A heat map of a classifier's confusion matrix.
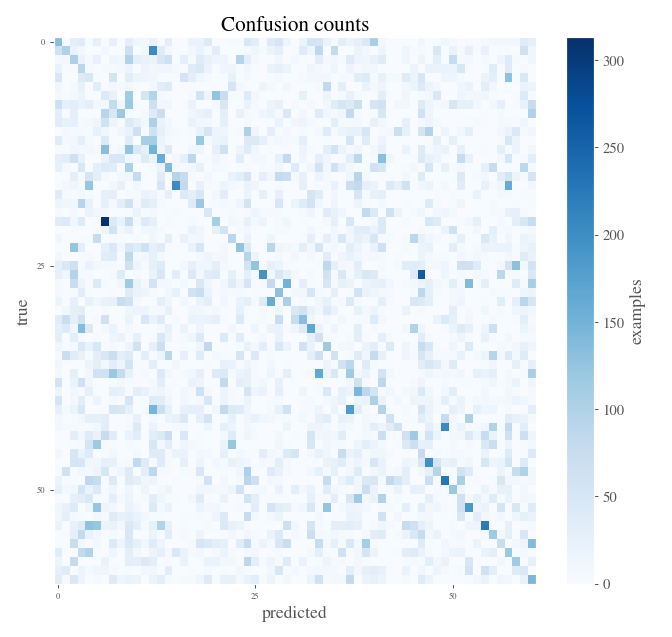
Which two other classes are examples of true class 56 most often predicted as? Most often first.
60, 39
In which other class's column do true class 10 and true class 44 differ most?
45
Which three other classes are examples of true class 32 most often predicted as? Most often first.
3, 45, 55
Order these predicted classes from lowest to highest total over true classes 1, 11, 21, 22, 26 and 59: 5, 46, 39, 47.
47, 5, 39, 46
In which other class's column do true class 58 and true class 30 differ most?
24
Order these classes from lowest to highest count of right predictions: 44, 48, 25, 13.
44, 48, 25, 13
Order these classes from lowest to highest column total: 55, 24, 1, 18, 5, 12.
1, 55, 5, 18, 24, 12
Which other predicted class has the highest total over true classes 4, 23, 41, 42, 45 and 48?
12
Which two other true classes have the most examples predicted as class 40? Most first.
0, 35
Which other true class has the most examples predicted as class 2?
23
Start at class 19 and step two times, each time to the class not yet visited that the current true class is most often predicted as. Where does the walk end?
38
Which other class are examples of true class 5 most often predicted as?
34
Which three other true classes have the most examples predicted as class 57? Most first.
16, 4, 43
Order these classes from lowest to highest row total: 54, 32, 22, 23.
22, 32, 23, 54
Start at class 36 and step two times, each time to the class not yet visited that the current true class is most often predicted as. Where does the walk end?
33
